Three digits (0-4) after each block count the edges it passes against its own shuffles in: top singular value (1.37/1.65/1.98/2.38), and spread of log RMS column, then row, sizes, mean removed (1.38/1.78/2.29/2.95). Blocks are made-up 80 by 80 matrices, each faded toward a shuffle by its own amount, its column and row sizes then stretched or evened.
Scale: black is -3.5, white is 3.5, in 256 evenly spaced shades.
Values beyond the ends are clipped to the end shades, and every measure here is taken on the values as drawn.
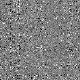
2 3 2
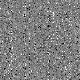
1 3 0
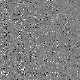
1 3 2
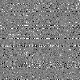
3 1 4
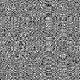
4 0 0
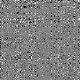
0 4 3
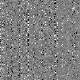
3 4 0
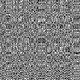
4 0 1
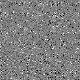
2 2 2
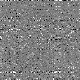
3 1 3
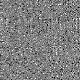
3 1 0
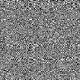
3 0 3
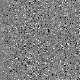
2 2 1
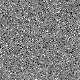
1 0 0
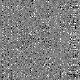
3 3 1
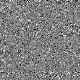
0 0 2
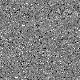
0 0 2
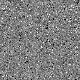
0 1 1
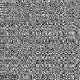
4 2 2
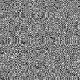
4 2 0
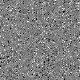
0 2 0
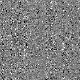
1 3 2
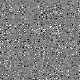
2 2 3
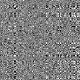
4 3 3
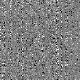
2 4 1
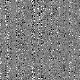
1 4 1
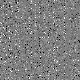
1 3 0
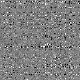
1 3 4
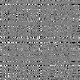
4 3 4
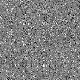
2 1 0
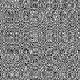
4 0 0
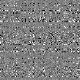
3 3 4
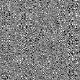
3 3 0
